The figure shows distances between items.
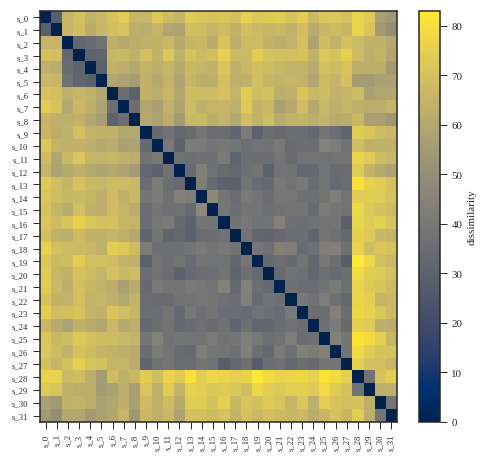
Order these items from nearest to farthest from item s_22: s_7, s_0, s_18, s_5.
s_18, s_7, s_5, s_0
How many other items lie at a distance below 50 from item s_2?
3
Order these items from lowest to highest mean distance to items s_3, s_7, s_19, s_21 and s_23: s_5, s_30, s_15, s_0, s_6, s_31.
s_15, s_5, s_6, s_31, s_30, s_0
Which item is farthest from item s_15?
s_28
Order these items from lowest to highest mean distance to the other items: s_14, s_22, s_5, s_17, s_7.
s_17, s_22, s_14, s_5, s_7
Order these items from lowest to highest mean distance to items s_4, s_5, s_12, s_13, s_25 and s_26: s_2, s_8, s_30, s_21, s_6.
s_21, s_2, s_8, s_6, s_30
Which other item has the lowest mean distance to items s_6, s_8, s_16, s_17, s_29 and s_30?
s_12
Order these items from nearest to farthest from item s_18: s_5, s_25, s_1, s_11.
s_11, s_25, s_5, s_1
